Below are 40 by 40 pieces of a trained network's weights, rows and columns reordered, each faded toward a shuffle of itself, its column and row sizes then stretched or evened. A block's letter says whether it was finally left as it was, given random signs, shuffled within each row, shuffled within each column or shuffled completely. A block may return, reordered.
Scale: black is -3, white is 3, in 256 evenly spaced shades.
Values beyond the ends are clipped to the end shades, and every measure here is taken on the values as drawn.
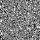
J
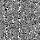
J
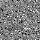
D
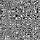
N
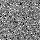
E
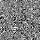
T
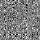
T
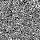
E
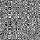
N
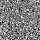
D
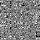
T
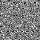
D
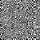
N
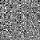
N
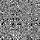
N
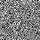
D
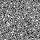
E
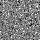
E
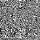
T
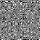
N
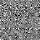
T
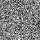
J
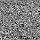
D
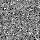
E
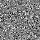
D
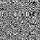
N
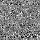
D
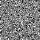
J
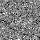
D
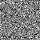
D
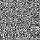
N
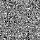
T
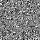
D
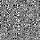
N
